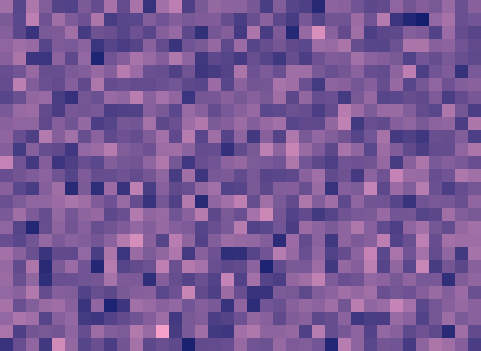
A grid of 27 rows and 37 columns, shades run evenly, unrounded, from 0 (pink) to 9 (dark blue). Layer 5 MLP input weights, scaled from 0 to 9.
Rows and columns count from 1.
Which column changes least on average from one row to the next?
7
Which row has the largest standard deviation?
21
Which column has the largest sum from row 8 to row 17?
6
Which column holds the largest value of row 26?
35
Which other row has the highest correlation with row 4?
10
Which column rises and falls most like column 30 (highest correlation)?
8
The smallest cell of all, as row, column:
26, 13
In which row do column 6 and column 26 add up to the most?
15
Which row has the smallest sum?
19
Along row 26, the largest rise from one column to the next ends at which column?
14
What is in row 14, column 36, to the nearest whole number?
3
